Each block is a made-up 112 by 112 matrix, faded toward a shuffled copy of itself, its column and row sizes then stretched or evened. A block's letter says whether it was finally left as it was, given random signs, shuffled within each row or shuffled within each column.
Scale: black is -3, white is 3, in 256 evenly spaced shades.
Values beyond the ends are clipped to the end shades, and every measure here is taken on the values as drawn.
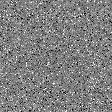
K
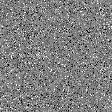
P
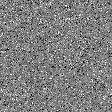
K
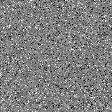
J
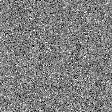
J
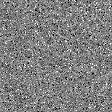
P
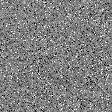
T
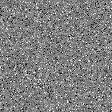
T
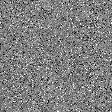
J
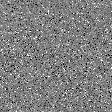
K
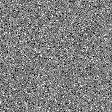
K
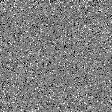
P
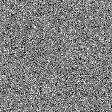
P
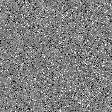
T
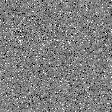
J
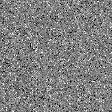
P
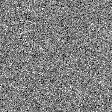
T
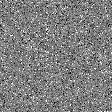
T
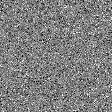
T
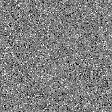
P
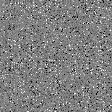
P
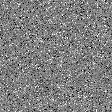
K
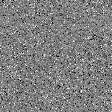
J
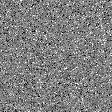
K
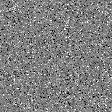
P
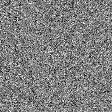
J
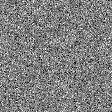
T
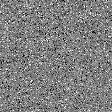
P
